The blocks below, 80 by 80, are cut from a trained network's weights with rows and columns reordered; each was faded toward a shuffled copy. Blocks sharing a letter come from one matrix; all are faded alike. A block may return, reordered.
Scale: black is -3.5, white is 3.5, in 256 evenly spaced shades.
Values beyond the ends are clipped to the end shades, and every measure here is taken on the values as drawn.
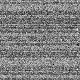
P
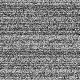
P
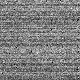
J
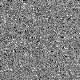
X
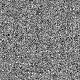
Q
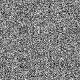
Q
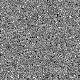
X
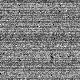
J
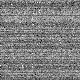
J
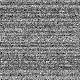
J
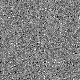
X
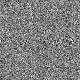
Q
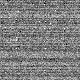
J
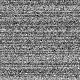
P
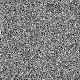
Q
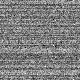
P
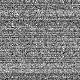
J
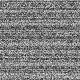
P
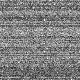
P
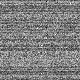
P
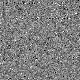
X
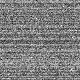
P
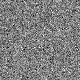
Q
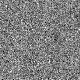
Q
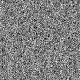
Q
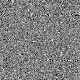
X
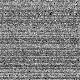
J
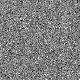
X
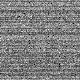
J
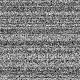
P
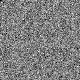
Q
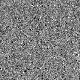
X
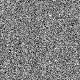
Q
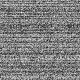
P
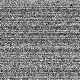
P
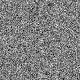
Q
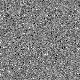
X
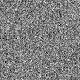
Q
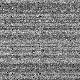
J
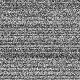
P
